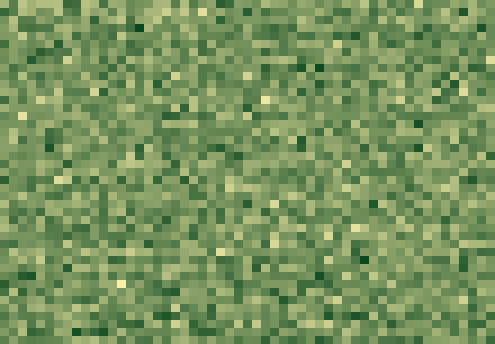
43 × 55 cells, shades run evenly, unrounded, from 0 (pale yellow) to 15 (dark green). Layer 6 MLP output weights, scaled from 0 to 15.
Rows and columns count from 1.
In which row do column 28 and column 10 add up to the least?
10
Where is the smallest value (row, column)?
36, 14
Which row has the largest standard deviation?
41
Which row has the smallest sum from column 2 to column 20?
32
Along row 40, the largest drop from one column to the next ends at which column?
42
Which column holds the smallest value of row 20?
15
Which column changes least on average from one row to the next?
4
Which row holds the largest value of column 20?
37
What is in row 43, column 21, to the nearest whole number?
5
